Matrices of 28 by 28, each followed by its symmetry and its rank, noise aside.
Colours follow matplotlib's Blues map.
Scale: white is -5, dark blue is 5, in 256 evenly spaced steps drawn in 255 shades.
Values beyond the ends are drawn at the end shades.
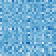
no symmetry, rank three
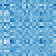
no symmetry, rank two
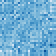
symmetric, rank four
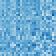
no symmetry, rank three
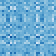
no symmetry, rank two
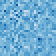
no symmetry, rank four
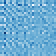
antisymmetric, rank two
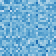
no symmetry, rank four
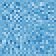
symmetric, rank four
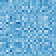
no symmetry, rank three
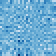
no symmetry, rank four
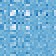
symmetric, rank two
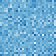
symmetric, rank four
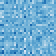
no symmetry, rank four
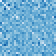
symmetric, rank four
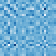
antisymmetric, rank two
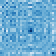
symmetric, rank three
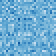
no symmetry, rank three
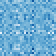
antisymmetric, rank four
